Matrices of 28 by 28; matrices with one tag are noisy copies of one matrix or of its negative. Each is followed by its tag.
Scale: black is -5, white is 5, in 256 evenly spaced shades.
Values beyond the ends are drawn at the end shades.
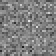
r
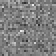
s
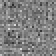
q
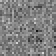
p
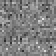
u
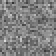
u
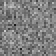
q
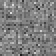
q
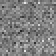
s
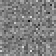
r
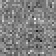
p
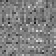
p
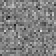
q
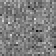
p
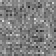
p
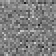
s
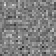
q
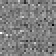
s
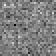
q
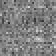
p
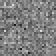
q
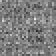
p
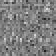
u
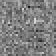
p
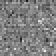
u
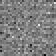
r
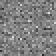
r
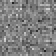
u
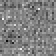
q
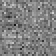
q
